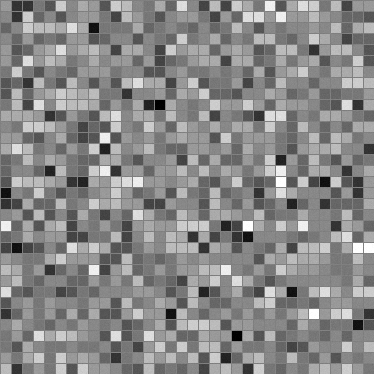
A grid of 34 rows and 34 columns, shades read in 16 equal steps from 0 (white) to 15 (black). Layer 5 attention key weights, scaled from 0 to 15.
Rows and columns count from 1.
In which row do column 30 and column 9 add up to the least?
23
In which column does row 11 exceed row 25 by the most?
9
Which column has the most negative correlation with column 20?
31
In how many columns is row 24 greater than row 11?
16
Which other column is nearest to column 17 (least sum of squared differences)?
28
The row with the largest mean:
19
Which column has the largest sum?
27
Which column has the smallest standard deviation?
18
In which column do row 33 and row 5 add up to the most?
11
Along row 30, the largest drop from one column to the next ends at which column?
17
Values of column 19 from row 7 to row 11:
8 10 3 7 4
